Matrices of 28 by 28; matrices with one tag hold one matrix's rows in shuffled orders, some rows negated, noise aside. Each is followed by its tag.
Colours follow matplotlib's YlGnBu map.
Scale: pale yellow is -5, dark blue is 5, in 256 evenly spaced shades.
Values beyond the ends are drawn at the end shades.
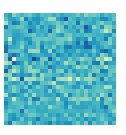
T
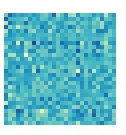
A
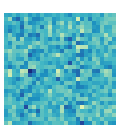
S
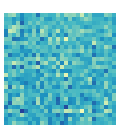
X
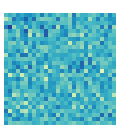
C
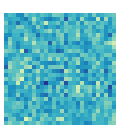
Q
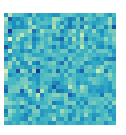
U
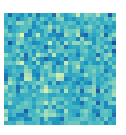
Q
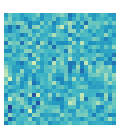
U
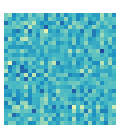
C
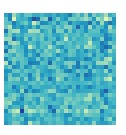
T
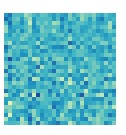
U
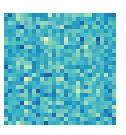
Q
